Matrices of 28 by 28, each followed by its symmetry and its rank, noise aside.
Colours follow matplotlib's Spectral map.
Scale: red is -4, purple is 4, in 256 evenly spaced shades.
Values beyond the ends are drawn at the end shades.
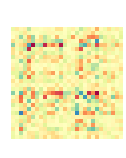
no symmetry, rank four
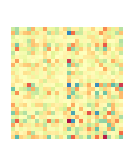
no symmetry, rank three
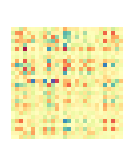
no symmetry, rank three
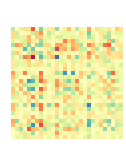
no symmetry, rank three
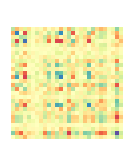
symmetric, rank two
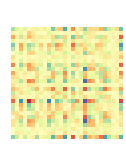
no symmetry, rank two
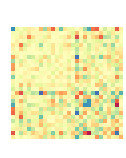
symmetric, rank four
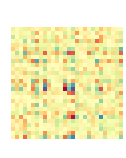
no symmetry, rank three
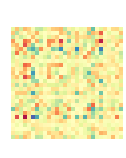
symmetric, rank three
